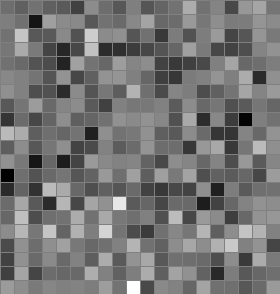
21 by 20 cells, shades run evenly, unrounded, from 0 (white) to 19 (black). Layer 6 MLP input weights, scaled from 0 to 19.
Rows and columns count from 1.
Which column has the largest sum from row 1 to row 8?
12
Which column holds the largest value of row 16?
17
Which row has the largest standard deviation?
15
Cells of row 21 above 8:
15
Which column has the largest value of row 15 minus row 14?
4
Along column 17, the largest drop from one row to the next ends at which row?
5
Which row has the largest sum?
14
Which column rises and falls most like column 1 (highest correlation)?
18
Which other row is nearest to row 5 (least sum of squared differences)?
7
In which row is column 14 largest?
11
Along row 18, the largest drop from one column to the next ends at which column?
2
